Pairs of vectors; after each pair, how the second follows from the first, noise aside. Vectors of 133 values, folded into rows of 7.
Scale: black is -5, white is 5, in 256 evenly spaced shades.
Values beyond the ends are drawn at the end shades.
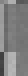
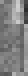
reversed.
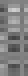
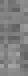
reversed, shrunk.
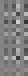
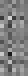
reversed, negated.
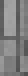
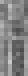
reversed, negated.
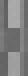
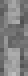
reversed.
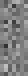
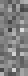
reversed, negated.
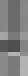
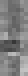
copied.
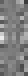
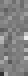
reversed, partly zeroed.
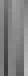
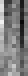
reversed, scaled up.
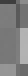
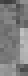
copied.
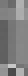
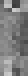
reversed.
